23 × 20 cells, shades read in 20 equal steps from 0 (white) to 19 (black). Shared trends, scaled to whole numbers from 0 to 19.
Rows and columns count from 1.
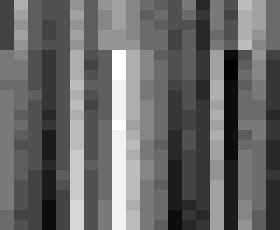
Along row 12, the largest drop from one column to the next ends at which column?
9
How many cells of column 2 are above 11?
11
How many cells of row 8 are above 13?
4
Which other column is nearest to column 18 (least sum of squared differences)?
8
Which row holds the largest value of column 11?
2
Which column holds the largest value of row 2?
15
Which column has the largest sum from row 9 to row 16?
17
